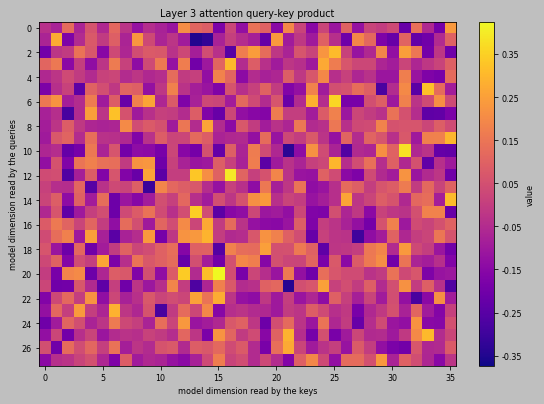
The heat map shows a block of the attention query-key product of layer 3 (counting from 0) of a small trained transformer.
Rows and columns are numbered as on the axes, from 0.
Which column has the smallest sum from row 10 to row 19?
2
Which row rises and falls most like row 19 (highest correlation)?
18
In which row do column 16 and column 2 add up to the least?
15
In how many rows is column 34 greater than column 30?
14
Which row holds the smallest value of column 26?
10
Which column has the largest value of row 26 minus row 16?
21
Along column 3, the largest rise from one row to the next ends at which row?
11
